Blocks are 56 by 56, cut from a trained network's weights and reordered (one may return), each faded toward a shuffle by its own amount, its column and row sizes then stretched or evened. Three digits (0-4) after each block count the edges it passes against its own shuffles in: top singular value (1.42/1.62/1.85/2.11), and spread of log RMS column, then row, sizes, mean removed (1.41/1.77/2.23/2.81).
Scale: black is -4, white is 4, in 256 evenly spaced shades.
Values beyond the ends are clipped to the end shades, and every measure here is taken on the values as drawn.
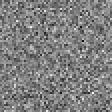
1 0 0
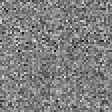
1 1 2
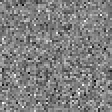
0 0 0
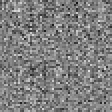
3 2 2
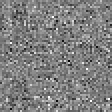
1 0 2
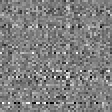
3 0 4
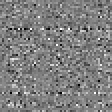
0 2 4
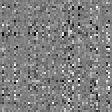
1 4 2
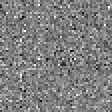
1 2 2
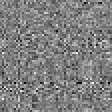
3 1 3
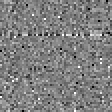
2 0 0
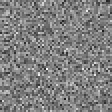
3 0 0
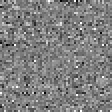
0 1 3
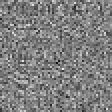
3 0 0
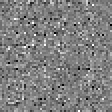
0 2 2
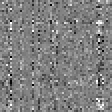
1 4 1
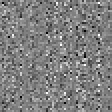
1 4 0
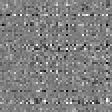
3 2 4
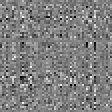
4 4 3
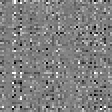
3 4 4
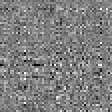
3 2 3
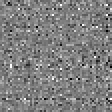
1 2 3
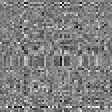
4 2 3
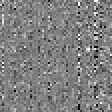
1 4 1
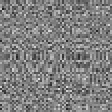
4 2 2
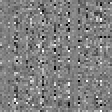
0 4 1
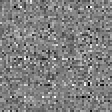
0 2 3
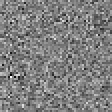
2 1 1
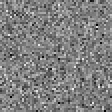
0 0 0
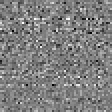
2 0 4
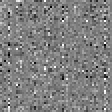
0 4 1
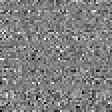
2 1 4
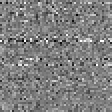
1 1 3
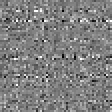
3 2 4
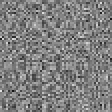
4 1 1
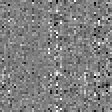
0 4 1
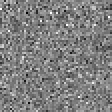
0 0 1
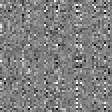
4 4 2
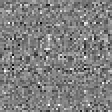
2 1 3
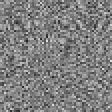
3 0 0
